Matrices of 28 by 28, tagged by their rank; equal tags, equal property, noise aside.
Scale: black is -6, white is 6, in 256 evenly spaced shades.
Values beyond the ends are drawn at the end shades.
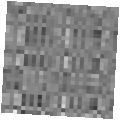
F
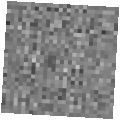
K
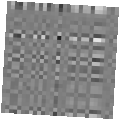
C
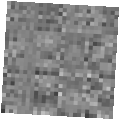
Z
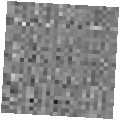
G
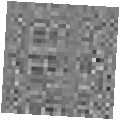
Z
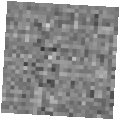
K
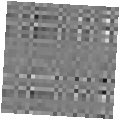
C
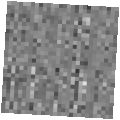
Z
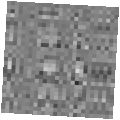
Z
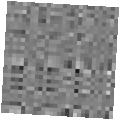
F
